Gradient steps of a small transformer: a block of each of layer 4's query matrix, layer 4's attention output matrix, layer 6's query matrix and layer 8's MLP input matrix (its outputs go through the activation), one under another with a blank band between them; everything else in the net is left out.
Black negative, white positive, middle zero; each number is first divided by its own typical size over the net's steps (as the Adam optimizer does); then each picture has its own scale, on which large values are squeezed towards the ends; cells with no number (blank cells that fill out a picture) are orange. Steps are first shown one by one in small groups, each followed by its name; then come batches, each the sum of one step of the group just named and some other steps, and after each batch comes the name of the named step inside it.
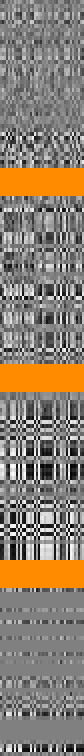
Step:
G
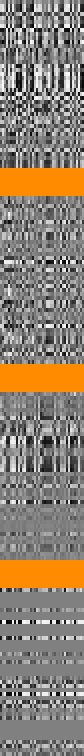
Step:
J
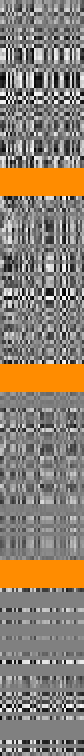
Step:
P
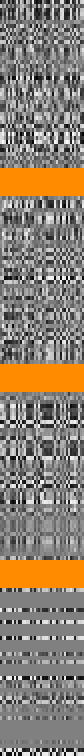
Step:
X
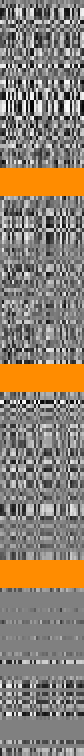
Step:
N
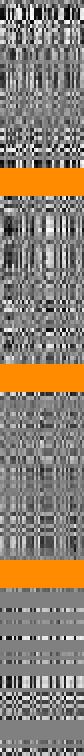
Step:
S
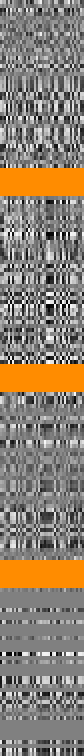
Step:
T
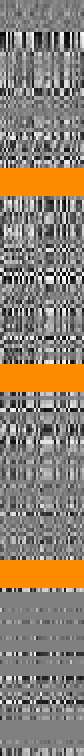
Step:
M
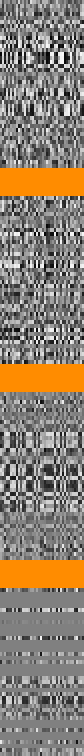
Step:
N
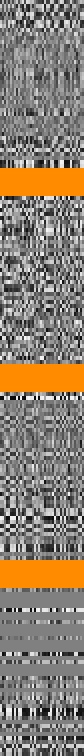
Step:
S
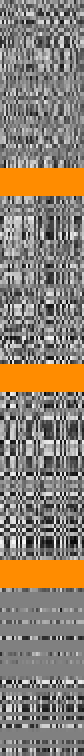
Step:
T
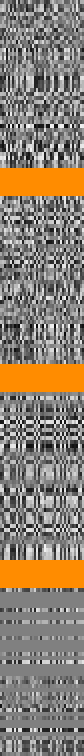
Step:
P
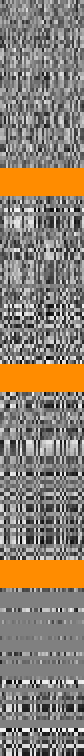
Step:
T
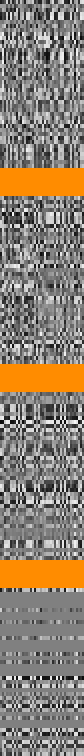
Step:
X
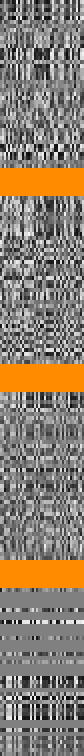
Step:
X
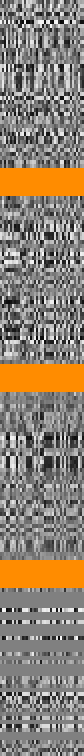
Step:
J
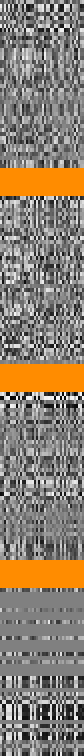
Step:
X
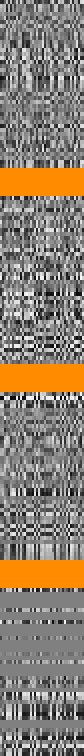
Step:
G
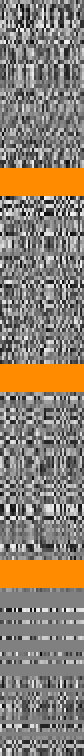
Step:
S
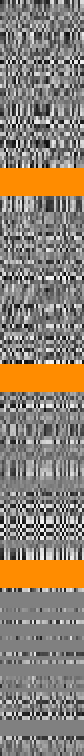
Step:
M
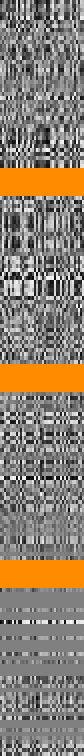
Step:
X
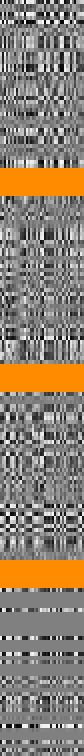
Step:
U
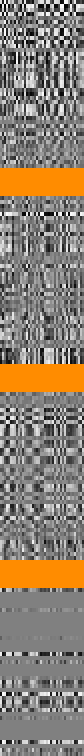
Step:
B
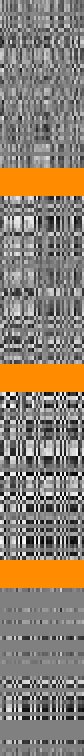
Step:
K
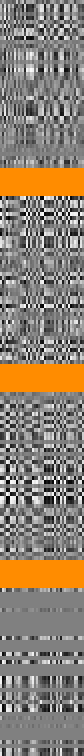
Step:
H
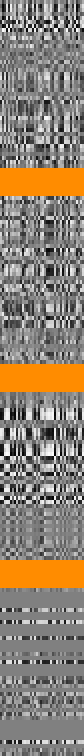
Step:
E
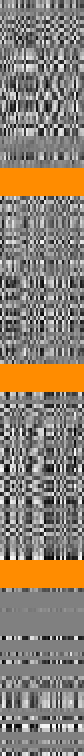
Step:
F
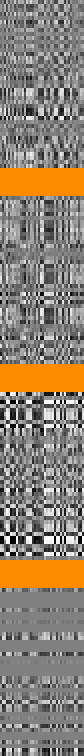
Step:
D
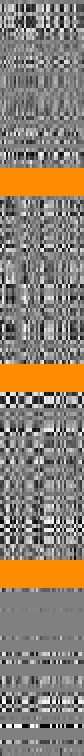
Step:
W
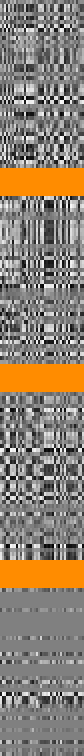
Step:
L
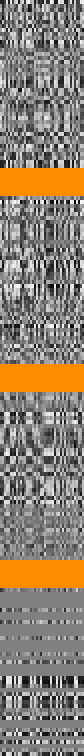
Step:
E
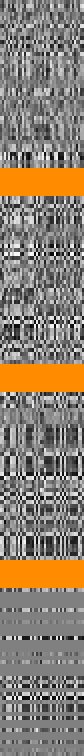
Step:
K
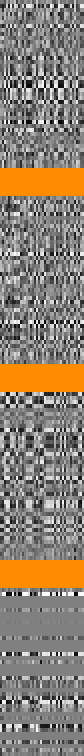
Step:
W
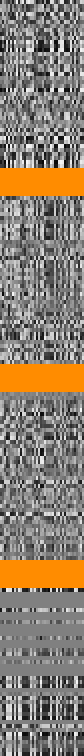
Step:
U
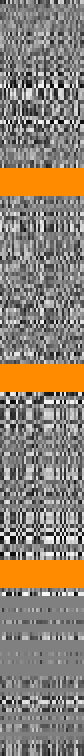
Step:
D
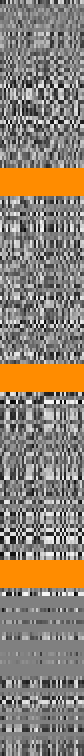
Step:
D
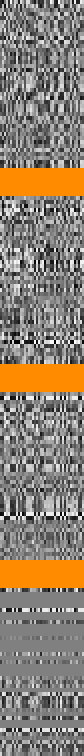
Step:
B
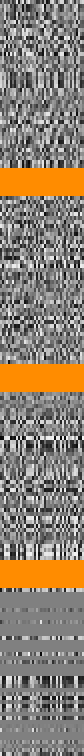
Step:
H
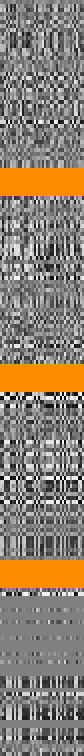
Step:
K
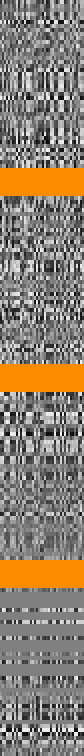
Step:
U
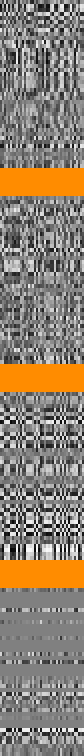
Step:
B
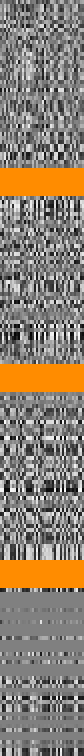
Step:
H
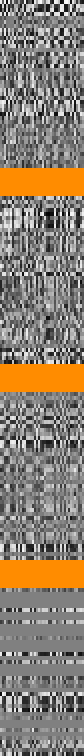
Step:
B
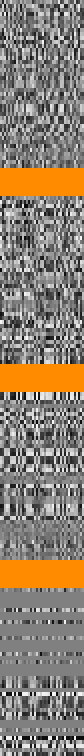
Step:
B
